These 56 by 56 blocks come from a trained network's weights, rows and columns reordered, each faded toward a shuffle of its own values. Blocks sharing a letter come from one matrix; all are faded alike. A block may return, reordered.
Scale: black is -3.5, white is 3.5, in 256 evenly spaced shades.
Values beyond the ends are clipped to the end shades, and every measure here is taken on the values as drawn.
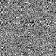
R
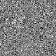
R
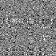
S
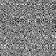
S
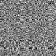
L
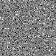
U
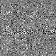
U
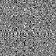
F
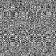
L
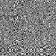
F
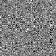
F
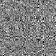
F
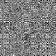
S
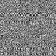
L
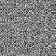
F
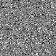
U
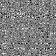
U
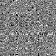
F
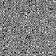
F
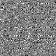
U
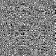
F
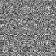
L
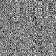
F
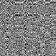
F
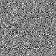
R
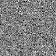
R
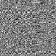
L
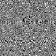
F
